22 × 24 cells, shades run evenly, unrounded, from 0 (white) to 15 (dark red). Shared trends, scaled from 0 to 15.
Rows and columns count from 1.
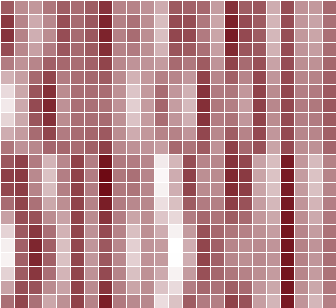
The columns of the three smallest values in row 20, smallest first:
13, 1, 10
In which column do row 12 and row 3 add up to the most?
8
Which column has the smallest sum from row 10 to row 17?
12
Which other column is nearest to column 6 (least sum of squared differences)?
2
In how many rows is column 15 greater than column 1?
13
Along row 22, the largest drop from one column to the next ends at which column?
22
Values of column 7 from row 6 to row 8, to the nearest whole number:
9 9 9
